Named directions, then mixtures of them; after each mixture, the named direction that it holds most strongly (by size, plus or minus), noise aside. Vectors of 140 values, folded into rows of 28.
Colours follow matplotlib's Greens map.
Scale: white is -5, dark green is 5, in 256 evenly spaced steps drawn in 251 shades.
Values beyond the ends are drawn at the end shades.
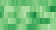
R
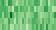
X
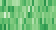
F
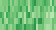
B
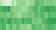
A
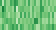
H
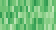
B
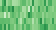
F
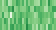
X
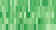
B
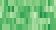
R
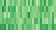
F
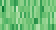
H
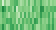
H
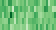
X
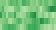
R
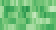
R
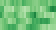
R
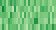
H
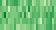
B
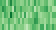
X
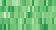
F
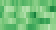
R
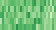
B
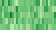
X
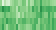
A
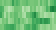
R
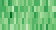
X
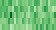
X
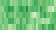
R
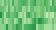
B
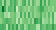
H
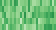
B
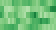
R
